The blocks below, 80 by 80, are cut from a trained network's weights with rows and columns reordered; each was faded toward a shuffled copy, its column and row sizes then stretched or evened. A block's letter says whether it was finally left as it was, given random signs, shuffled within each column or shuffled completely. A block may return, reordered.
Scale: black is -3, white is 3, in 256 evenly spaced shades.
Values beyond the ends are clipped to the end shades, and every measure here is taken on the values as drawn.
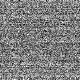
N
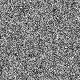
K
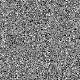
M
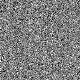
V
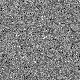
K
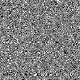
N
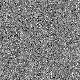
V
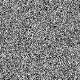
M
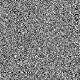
N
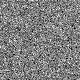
K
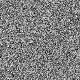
V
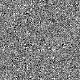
M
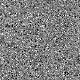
M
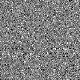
N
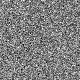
K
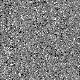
V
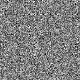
M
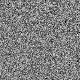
V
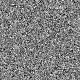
K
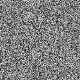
M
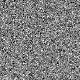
V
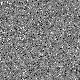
K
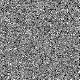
M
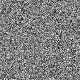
V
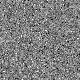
K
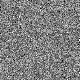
V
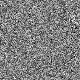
V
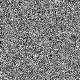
M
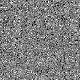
N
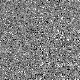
M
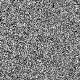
V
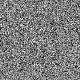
M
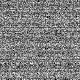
N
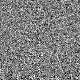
M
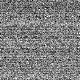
N
